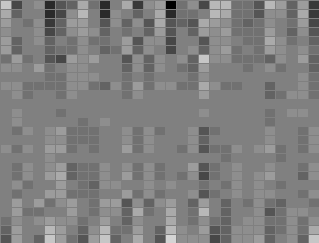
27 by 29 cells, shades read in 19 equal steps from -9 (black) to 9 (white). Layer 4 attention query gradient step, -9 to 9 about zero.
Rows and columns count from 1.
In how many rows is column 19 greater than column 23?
12
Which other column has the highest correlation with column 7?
19
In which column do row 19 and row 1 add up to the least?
16
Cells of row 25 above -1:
20
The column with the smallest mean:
29
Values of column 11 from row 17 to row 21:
0 0 0 0 1
